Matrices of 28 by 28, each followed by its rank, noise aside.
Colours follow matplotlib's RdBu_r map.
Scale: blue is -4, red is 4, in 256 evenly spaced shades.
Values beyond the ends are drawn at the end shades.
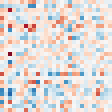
four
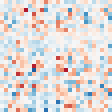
six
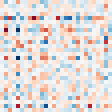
three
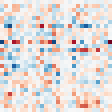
four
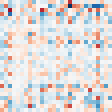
four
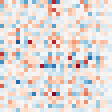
six
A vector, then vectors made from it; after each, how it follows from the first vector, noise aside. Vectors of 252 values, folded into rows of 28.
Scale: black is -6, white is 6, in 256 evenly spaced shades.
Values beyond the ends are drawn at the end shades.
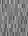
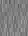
negated, shrunk.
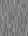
shrunk.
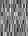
wrapped around, scaled up.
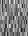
scaled up.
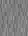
negated, shrunk.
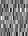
wrapped around, scaled up.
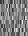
wrapped around, scaled up.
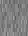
negated, shrunk.
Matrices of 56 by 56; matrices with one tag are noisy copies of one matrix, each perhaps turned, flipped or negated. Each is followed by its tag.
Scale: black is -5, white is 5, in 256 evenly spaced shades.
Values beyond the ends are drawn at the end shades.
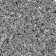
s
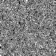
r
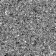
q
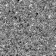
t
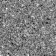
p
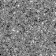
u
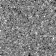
r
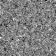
t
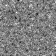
t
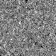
r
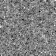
r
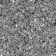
u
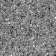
p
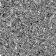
s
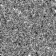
r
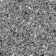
u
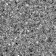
t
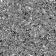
u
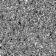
r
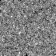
r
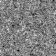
u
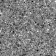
u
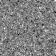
s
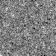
p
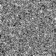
q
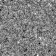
t
